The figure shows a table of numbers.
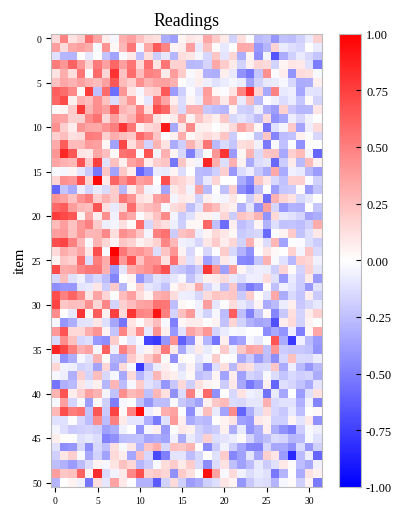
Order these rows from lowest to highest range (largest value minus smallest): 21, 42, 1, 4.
1, 21, 4, 42
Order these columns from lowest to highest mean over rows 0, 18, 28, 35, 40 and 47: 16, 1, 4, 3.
16, 3, 4, 1
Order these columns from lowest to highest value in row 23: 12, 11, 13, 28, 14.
28, 11, 12, 14, 13
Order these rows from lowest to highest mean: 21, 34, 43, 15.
34, 15, 43, 21
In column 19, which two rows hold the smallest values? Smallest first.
34, 40
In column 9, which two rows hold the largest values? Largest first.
31, 25
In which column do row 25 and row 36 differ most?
7
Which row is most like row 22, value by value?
18
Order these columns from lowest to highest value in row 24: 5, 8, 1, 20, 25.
25, 20, 1, 8, 5
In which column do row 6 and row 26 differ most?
23
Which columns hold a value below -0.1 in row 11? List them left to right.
21, 24, 26, 27, 28, 31
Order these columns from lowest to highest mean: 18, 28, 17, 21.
28, 17, 21, 18
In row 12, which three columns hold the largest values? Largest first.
8, 1, 18
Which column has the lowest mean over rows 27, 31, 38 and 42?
22
